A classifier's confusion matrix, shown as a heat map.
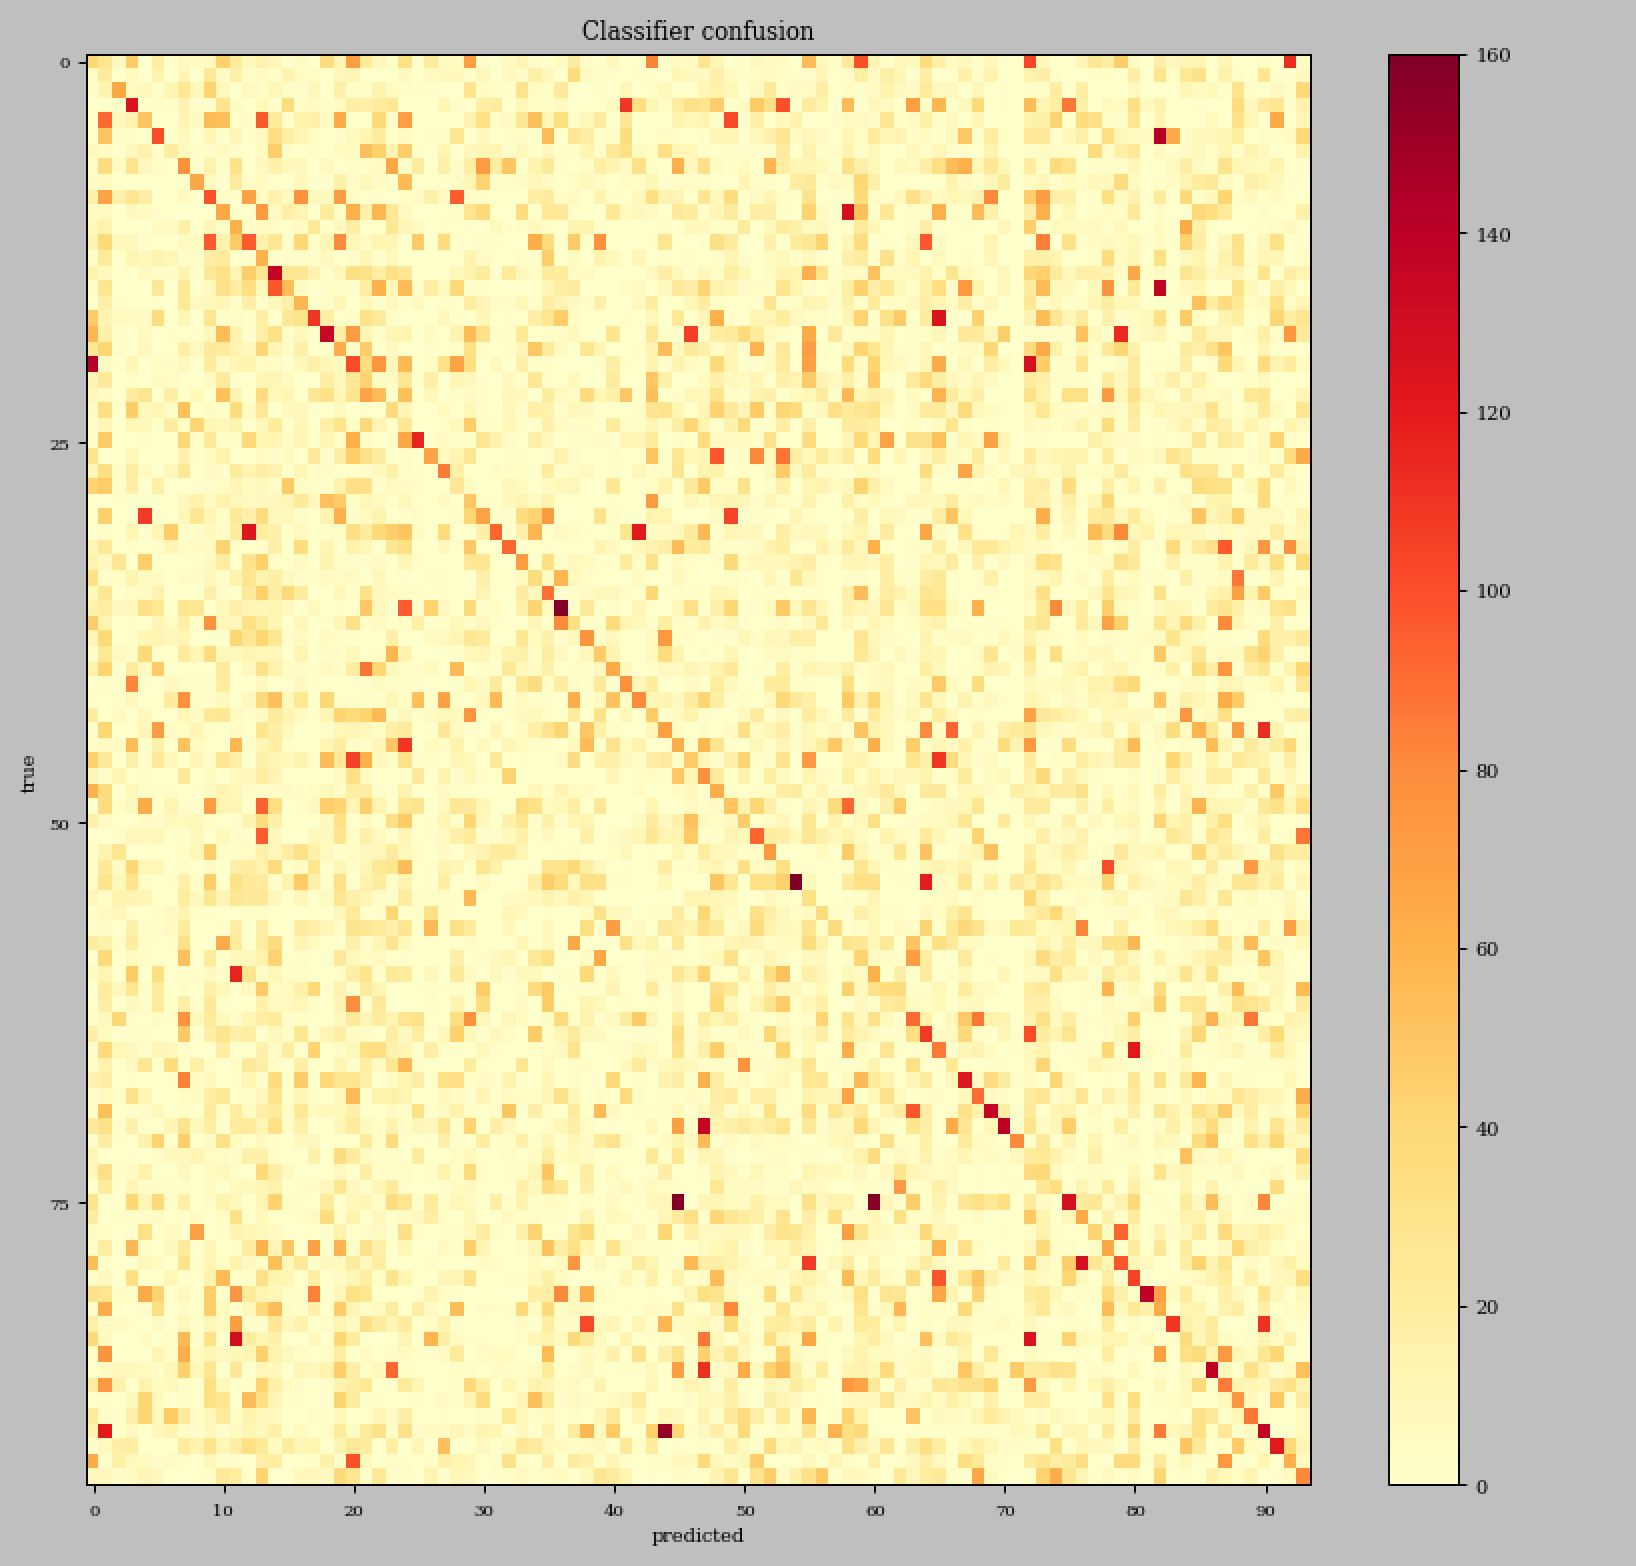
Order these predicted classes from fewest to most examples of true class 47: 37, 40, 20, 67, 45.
37, 40, 67, 20, 45
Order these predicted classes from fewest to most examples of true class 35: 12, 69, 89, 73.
69, 89, 12, 73
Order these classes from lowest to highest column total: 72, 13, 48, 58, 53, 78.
48, 53, 78, 58, 13, 72
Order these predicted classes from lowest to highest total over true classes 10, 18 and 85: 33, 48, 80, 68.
80, 48, 33, 68
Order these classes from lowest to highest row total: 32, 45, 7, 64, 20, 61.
61, 64, 32, 7, 45, 20
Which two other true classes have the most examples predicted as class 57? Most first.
90, 45
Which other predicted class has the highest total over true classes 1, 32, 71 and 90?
44
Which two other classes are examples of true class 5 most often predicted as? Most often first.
82, 83
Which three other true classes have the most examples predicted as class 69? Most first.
9, 25, 52
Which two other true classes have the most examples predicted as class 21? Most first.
40, 22
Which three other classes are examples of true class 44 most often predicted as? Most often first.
90, 66, 64
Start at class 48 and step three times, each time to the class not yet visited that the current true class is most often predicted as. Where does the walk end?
20
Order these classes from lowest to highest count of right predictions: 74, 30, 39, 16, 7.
74, 39, 16, 30, 7
